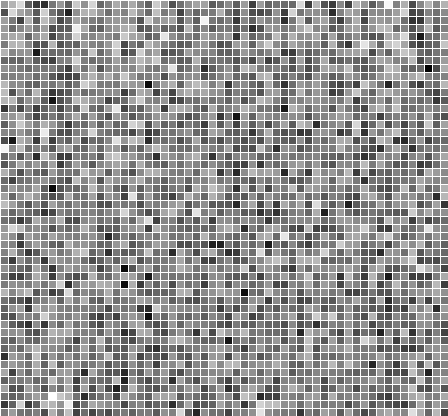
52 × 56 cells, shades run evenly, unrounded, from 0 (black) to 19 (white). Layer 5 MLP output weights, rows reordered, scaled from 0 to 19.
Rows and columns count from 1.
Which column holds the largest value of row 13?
18
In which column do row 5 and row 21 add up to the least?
53
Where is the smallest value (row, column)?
9, 54
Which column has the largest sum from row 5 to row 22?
15
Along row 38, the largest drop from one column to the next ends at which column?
49
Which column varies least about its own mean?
13
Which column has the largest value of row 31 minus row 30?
43
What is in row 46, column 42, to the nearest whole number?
14
